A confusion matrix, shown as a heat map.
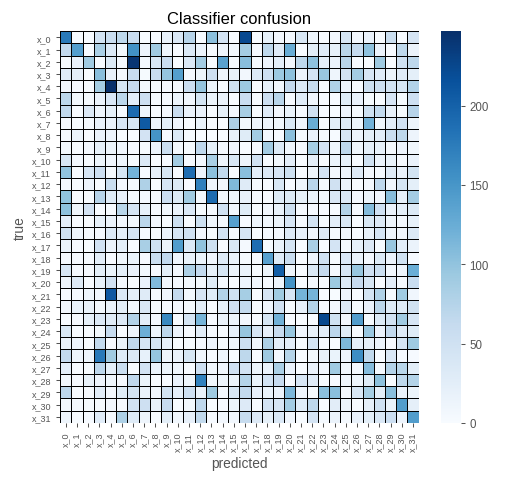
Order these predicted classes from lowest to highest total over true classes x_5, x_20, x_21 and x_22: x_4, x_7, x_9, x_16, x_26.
x_9, x_26, x_7, x_16, x_4
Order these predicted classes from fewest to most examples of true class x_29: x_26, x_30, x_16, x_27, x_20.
x_30, x_26, x_16, x_27, x_20
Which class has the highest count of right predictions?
x_4
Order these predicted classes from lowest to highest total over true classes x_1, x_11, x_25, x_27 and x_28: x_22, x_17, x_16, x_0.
x_17, x_22, x_0, x_16
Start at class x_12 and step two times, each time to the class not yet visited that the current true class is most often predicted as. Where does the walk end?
x_7
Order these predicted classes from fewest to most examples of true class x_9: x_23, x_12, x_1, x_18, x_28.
x_1, x_28, x_23, x_12, x_18
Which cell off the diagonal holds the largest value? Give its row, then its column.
x_2, x_6
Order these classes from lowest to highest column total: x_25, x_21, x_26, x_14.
x_21, x_14, x_26, x_25
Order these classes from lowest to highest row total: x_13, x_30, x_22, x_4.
x_22, x_30, x_13, x_4
